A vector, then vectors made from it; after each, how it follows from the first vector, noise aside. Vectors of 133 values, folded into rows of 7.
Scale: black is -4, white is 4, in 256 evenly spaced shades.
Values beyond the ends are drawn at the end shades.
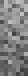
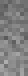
reversed, shrunk.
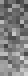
negated.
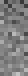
negated, partly zeroed.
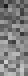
reversed.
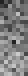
reversed.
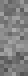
wrapped around, negated, shrunk.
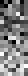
reversed, scaled up.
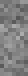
wrapped around, shrunk.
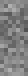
wrapped around, negated, shrunk.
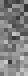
negated.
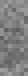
wrapped around, shrunk.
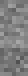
wrapped around, negated, shrunk.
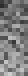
reversed.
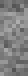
wrapped around, shrunk.
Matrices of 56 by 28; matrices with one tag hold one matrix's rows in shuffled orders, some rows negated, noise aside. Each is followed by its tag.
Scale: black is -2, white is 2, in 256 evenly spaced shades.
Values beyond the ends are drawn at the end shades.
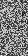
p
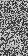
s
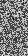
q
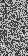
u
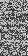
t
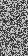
q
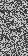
s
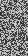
p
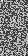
s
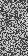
p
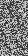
q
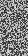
p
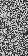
u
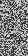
s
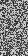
q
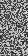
s
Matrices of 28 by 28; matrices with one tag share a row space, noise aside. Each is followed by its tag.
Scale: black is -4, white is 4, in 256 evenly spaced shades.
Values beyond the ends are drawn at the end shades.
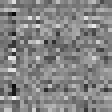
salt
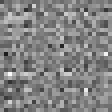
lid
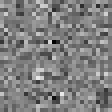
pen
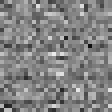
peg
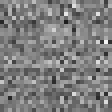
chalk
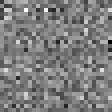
peg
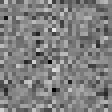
pen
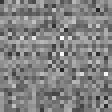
chalk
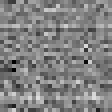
salt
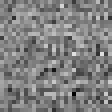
chalk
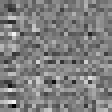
salt
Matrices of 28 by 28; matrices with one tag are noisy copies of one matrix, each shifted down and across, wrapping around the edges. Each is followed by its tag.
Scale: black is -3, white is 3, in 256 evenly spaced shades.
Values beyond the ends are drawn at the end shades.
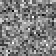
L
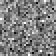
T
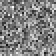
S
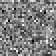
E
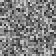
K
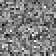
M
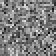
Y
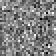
S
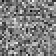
Y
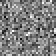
T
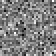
K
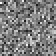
K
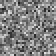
Y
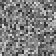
T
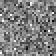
S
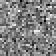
L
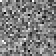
Y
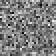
K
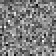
S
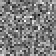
L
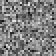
K
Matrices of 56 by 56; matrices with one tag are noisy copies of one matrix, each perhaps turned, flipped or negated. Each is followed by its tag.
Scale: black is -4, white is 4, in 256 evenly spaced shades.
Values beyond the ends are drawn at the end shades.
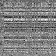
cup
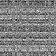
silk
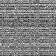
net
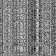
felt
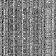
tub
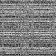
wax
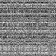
tub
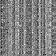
silk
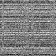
wax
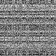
silk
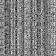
silk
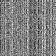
net
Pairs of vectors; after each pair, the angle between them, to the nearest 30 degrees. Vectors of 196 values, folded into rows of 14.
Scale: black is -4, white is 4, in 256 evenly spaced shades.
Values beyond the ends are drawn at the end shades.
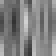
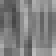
30 degrees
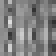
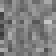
120 degrees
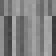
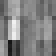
60 degrees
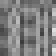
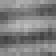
90 degrees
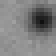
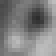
60 degrees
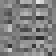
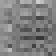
30 degrees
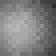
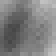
150 degrees
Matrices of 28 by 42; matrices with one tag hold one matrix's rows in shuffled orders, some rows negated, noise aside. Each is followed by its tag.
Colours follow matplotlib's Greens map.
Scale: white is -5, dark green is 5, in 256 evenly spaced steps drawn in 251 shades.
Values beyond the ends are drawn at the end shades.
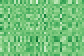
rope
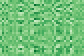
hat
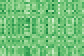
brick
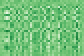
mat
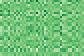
rope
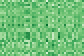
brick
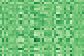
hat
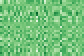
rope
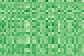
brick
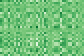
rope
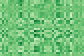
hat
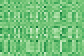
rope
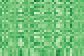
hat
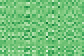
brick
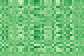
hat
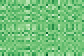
brick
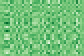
mat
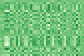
mat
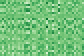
brick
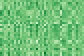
rope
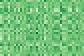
rope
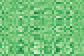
hat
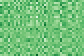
rope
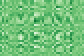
hat
